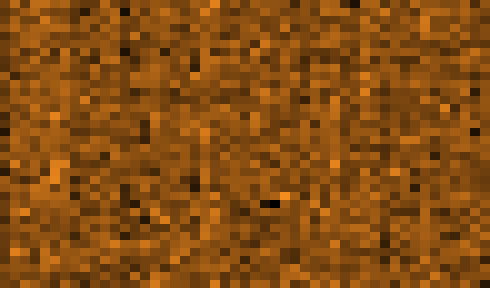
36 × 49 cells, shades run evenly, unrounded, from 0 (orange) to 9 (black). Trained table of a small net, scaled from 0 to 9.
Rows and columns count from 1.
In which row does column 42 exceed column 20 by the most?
27
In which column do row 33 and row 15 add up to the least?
6
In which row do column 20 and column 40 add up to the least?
10
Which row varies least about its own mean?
11
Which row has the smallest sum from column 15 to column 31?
25
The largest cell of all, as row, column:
26, 28
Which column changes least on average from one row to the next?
21
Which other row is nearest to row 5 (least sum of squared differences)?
2
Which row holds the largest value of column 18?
12
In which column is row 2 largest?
13
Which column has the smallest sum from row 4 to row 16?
37
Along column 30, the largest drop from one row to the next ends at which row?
34
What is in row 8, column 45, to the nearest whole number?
4
